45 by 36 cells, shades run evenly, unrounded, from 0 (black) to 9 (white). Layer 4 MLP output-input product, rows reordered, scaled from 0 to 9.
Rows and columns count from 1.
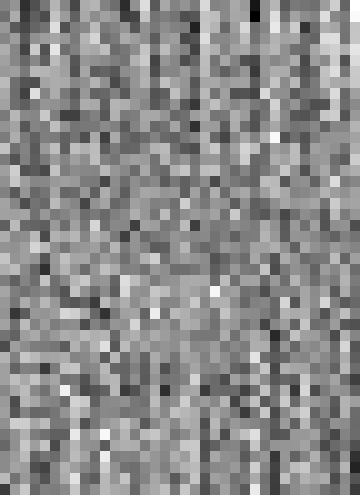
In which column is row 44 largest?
8
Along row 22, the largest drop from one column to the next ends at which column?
5
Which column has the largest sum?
6
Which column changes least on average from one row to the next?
21
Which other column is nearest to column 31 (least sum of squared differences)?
20
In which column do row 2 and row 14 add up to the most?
36
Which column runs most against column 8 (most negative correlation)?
34
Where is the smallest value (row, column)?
2, 26
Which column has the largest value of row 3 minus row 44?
28
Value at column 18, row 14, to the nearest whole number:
4
